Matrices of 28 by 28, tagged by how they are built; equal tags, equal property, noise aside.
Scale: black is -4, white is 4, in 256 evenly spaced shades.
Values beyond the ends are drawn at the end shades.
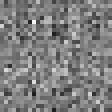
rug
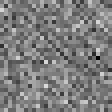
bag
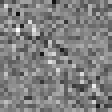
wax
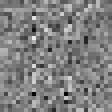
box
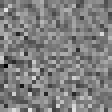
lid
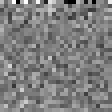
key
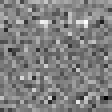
key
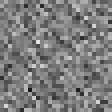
bag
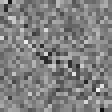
wax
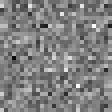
key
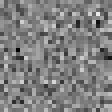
rug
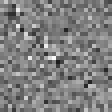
wax
